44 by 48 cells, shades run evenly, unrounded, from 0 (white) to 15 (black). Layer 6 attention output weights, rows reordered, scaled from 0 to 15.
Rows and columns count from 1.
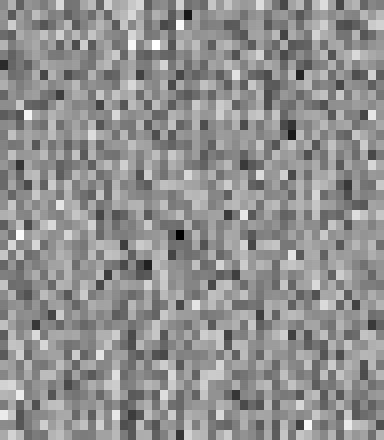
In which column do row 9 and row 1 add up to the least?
17
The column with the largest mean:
16
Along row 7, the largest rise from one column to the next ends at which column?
22
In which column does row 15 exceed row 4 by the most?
40
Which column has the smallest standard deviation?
11
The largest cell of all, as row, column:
24, 23
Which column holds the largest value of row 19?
44
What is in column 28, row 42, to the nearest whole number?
2
